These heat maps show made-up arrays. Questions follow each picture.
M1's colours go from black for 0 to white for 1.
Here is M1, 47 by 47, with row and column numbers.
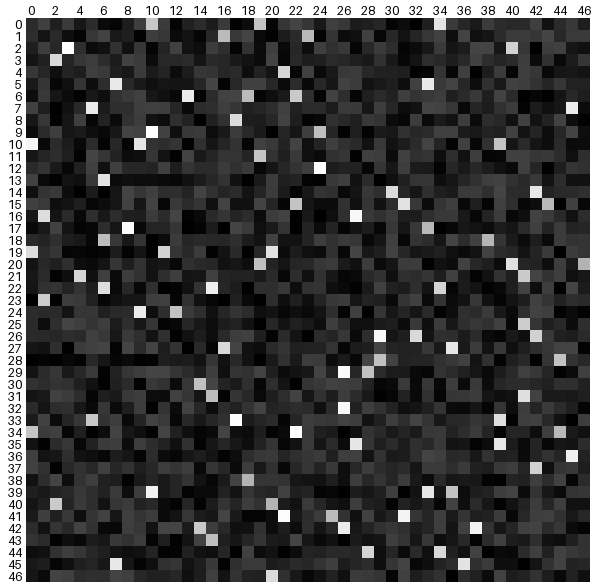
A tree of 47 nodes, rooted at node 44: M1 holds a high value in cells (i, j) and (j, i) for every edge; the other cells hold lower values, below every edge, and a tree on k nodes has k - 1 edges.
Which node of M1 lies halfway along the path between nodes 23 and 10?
27
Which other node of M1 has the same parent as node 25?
21
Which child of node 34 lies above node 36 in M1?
0
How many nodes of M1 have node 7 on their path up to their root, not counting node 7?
2
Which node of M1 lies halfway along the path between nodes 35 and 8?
33
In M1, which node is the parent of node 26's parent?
28
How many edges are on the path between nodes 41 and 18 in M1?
5
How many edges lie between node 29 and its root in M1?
2
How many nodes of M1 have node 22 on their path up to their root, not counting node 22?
11
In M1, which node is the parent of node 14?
42
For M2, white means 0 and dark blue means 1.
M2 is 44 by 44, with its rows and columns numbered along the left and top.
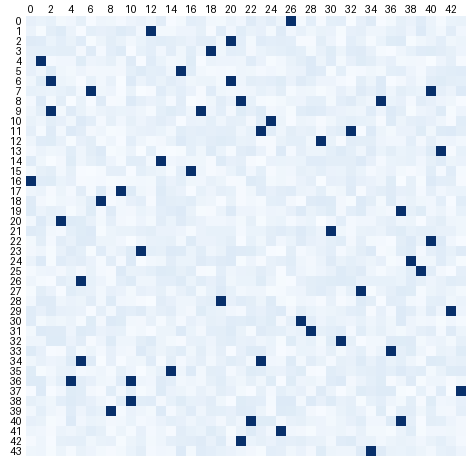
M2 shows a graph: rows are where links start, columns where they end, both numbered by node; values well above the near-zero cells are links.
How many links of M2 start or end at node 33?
2
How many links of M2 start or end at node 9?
3
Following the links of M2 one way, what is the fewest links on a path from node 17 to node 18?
5
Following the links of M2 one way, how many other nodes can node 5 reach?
4
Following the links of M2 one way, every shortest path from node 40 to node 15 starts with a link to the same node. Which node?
node 37
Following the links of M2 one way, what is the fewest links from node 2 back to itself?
6
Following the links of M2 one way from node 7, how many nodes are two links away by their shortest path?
4
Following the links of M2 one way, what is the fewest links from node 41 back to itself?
7
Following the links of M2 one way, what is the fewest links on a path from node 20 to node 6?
4
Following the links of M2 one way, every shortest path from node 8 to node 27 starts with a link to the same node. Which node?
node 21
